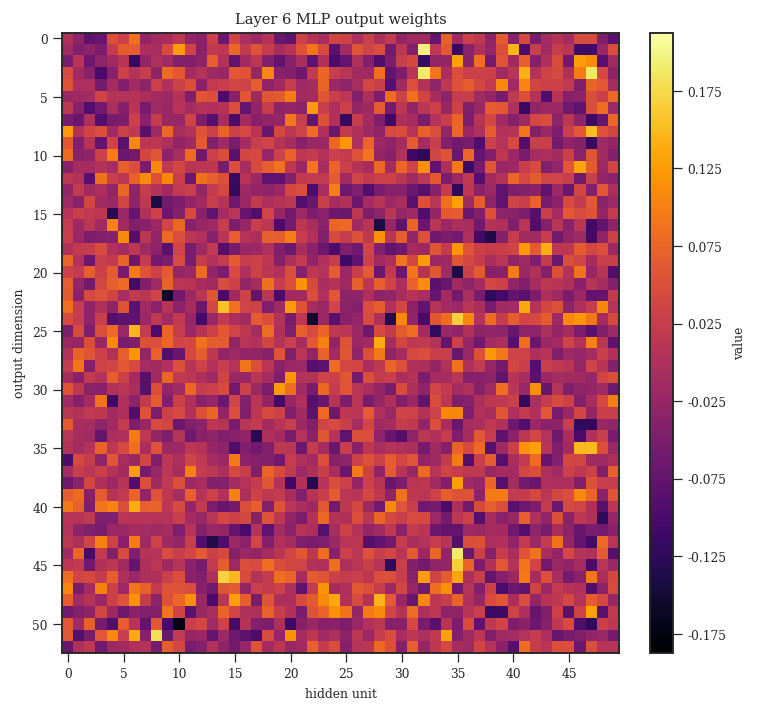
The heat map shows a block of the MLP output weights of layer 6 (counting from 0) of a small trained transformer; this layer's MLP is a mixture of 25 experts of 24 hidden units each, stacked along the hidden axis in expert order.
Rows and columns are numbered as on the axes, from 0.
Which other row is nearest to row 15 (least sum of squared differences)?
31
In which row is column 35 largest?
44
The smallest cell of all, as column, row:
10, 50
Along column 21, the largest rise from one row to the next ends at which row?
21
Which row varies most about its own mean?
24
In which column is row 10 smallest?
32
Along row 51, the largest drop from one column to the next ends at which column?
9
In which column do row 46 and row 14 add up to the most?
35
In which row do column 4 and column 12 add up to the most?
26
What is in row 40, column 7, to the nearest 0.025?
0.075
